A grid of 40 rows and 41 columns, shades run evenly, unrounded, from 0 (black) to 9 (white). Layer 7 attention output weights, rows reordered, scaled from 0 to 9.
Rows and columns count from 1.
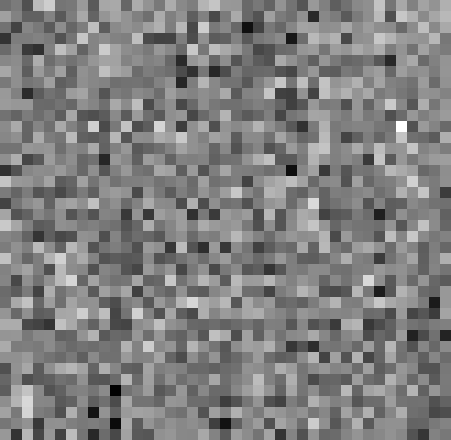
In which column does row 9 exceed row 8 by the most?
17
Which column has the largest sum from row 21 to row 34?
7
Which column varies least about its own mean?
33
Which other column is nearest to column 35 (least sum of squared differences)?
31
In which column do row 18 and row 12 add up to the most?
37
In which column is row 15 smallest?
10
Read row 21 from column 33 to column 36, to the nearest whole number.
4 4 4 5
